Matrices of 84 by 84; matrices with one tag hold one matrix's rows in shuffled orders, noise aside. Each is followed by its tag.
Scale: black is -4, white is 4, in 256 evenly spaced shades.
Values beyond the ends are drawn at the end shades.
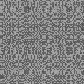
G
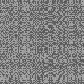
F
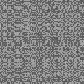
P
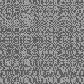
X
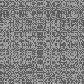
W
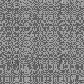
X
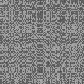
W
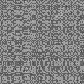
P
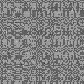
P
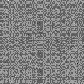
W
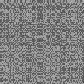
W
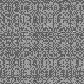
X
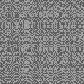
X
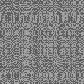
X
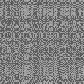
X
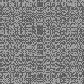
W
